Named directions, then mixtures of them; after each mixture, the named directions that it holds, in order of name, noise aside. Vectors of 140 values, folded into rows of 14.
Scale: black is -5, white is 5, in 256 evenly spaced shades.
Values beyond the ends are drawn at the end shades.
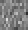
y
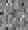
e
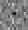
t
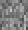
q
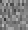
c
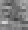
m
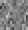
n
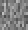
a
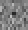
e, t.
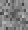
e, m.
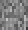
q, y.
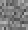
a, m, n.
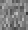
q, y.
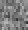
a, m, q.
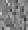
e, q, t.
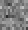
m, n, q.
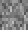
q.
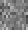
a, n, t.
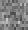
m, t, y.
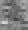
m.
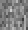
q.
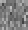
m, n, q.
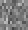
m, n, y.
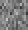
n, y.
